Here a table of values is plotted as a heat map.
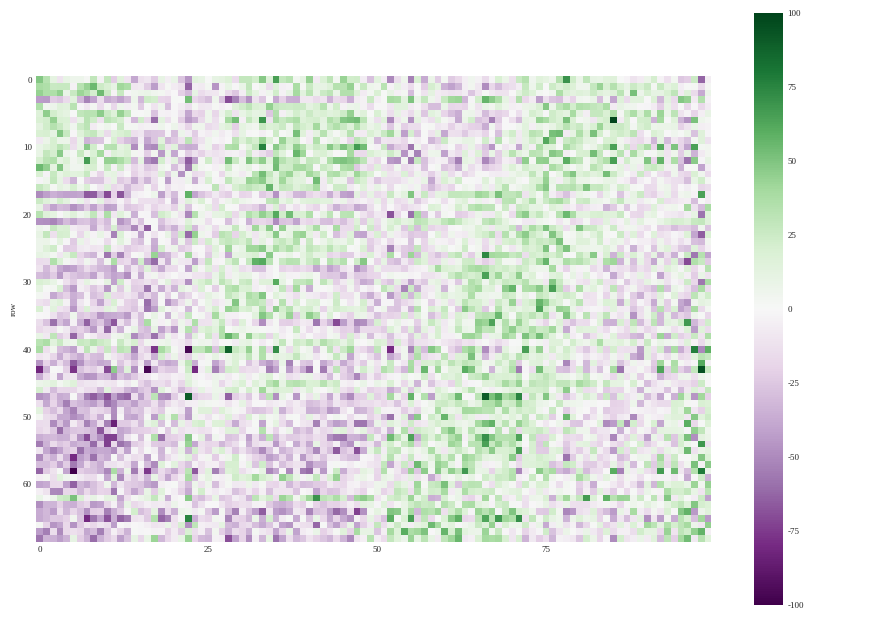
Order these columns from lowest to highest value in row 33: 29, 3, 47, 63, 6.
6, 47, 3, 63, 29
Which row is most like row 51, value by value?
36
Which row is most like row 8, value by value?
11
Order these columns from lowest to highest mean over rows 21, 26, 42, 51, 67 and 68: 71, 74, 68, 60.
74, 71, 60, 68
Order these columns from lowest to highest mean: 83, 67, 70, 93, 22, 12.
12, 22, 93, 83, 67, 70
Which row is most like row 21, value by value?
63
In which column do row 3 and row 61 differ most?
22
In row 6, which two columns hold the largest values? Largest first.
85, 33
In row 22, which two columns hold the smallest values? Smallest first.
16, 14
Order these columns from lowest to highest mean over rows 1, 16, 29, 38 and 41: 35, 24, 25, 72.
24, 25, 35, 72
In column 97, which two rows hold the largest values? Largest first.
40, 10
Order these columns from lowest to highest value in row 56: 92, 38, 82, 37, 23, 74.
37, 23, 38, 82, 74, 92
